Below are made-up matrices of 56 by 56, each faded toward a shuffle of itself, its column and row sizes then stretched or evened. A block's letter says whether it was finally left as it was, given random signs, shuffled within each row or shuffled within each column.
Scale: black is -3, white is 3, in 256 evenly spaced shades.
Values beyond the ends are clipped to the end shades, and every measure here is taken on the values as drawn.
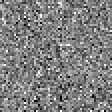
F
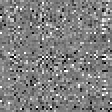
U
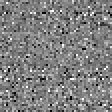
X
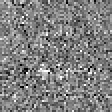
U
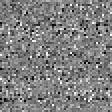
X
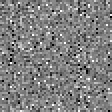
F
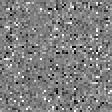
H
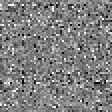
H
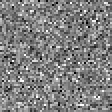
X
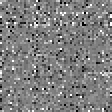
H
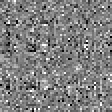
U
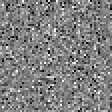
F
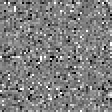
H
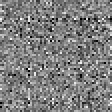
H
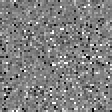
X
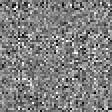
U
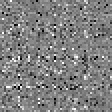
U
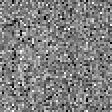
F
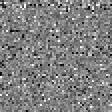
X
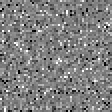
X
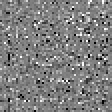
H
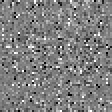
H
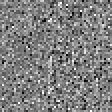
F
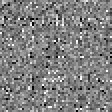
H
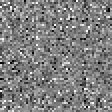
H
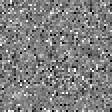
H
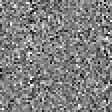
F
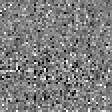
H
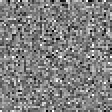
H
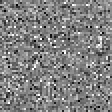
H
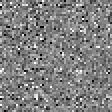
H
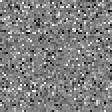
X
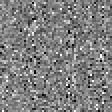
F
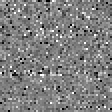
X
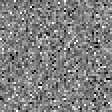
F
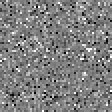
X
